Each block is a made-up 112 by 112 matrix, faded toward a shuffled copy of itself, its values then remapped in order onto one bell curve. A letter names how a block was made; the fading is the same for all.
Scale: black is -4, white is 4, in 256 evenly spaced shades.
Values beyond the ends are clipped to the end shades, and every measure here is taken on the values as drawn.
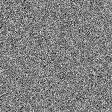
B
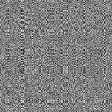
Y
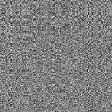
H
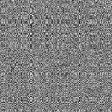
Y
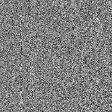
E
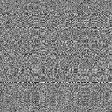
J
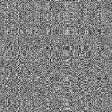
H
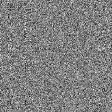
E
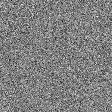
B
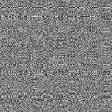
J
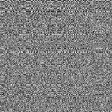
J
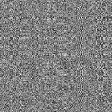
H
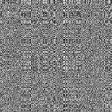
Y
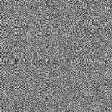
H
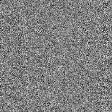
E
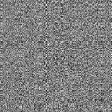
H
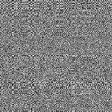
J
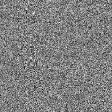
E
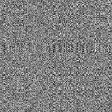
H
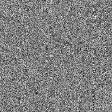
E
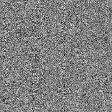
E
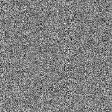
E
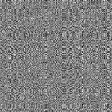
Y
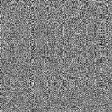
H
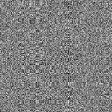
H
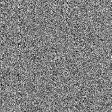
E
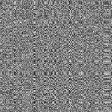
Y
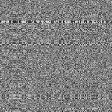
J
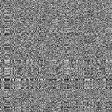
J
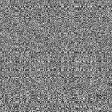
J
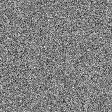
B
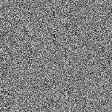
E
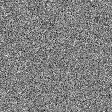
B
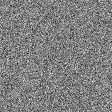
B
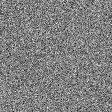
B
